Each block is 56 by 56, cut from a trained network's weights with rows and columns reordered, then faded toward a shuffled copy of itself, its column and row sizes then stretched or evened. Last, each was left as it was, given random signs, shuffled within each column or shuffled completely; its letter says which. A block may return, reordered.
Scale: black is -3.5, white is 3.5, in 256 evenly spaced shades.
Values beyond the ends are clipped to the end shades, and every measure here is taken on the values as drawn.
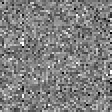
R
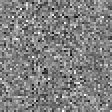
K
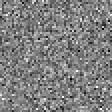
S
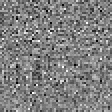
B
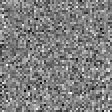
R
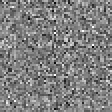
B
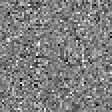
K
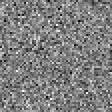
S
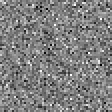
S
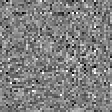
B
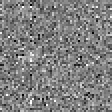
K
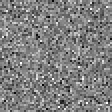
S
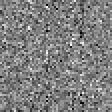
R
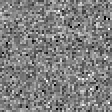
S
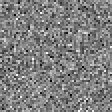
S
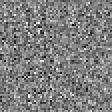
K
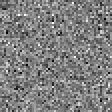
R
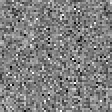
R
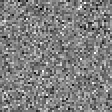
R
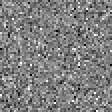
R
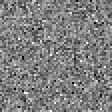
S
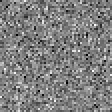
S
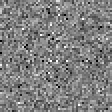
R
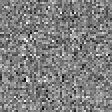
B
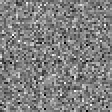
R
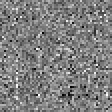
K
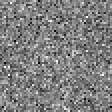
S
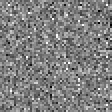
R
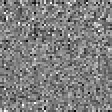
K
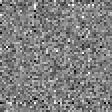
K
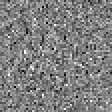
R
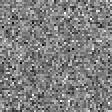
R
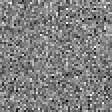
R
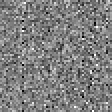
R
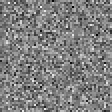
R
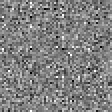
K
